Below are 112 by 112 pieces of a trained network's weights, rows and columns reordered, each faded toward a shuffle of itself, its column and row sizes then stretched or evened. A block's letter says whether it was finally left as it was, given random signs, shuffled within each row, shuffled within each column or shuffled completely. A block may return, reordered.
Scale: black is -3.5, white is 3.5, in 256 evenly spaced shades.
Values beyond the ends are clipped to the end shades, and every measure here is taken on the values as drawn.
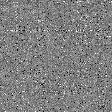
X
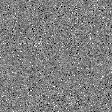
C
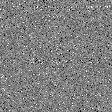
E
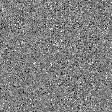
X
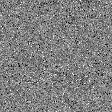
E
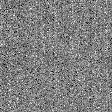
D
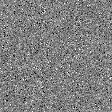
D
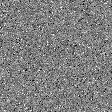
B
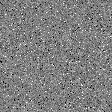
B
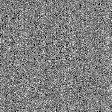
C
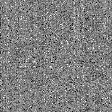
C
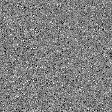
X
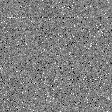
E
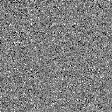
C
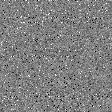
E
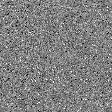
X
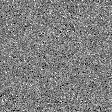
E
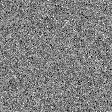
B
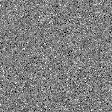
X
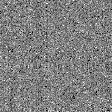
C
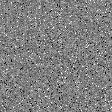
D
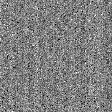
D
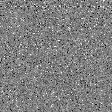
E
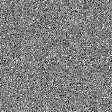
C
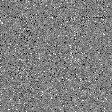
X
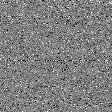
E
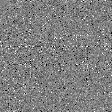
C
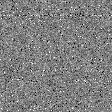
E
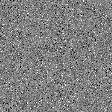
D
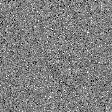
D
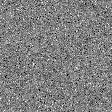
B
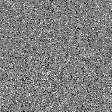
X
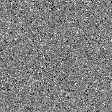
X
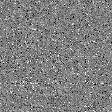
X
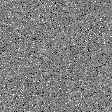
B
